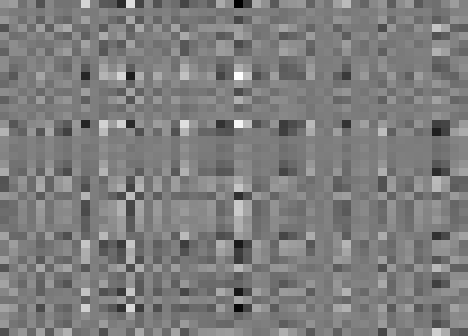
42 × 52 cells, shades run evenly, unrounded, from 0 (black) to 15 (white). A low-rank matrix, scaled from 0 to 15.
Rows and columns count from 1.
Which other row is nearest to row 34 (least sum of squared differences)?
23
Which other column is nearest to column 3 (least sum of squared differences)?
7
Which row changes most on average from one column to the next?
16
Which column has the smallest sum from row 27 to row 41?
27
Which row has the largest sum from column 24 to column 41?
42
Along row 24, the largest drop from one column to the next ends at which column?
15
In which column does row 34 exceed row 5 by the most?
49
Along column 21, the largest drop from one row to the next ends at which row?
31
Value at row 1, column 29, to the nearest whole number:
10
